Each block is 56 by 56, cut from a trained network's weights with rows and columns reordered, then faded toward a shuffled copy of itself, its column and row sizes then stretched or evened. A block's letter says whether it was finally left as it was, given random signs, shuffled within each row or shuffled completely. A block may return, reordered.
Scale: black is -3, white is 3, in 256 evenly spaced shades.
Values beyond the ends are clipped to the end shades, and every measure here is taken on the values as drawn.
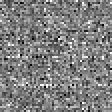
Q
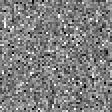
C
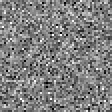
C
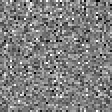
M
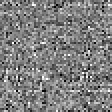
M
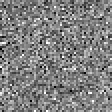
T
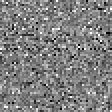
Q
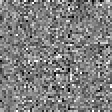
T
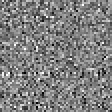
M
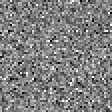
Q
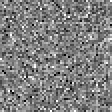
C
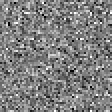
Q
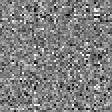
M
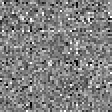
T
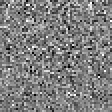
T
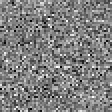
Q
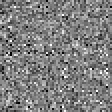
T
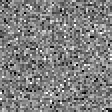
C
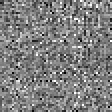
M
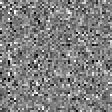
M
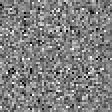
M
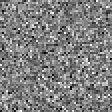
C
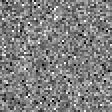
C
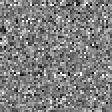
Q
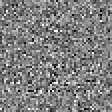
T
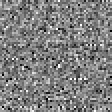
Q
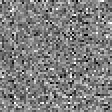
T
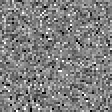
C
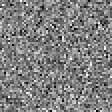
C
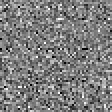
T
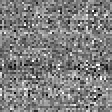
M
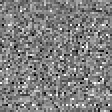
Q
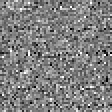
Q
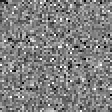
Q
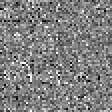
M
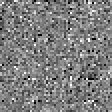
T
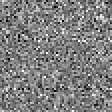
T
